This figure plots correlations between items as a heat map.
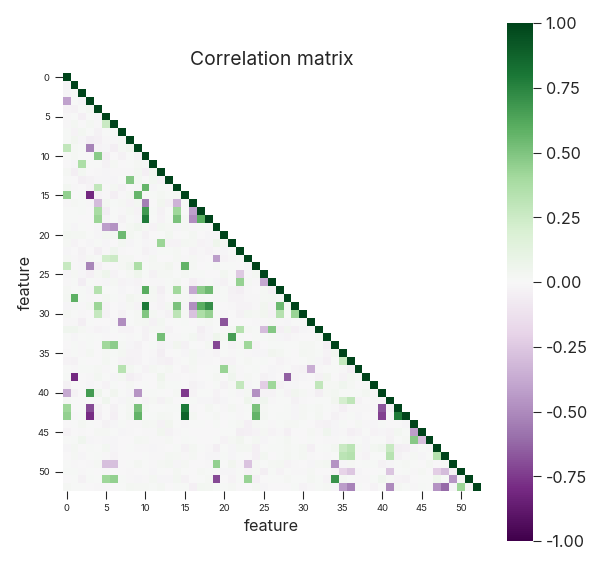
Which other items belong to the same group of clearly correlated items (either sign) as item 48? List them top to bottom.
35, 36, 41, 47, 50, 52
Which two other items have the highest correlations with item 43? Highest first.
15, 42
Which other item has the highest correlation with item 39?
26
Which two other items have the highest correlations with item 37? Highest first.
20, 7
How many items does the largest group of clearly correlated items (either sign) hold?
9
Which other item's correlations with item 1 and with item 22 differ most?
38
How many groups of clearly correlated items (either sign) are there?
11
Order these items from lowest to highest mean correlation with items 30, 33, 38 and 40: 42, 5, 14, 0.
42, 0, 5, 14
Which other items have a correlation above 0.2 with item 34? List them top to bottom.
5, 6, 23, 51
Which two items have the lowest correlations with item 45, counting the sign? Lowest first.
44, 46
